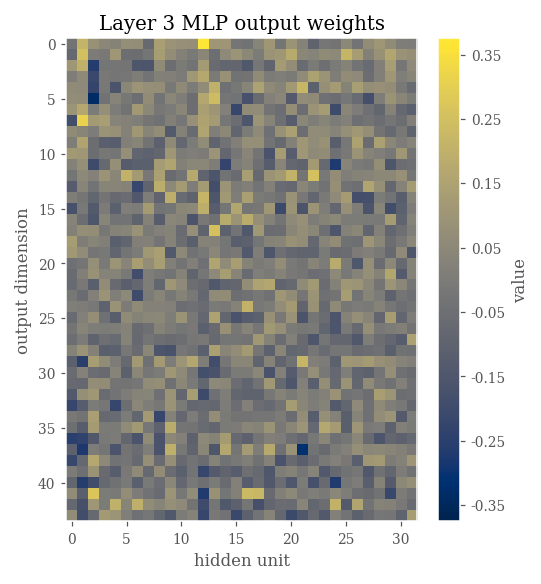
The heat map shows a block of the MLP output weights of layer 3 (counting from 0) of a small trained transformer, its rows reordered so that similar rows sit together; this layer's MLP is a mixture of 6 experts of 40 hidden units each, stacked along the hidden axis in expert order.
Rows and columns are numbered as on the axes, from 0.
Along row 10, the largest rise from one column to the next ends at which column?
19
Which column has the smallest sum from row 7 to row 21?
30
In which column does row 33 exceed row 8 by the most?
9
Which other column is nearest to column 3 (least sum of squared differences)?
10
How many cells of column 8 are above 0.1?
8
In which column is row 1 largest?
1
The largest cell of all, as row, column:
0, 12
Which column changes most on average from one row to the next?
16
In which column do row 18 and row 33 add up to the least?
4
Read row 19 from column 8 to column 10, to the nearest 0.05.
0.15 -0.15 0.05
